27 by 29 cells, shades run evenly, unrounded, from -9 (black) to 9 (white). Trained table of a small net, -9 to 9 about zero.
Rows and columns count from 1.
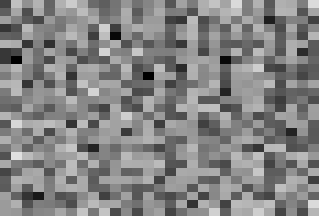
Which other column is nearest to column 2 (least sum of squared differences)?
8
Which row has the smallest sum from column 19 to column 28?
17
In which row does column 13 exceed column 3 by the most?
6
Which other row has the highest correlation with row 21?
18
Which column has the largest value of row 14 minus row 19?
24
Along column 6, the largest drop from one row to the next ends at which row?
25
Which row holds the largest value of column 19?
14
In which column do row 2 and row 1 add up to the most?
22
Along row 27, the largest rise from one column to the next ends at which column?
29
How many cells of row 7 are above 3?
5
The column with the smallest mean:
16
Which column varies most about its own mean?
2
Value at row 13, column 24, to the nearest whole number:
3
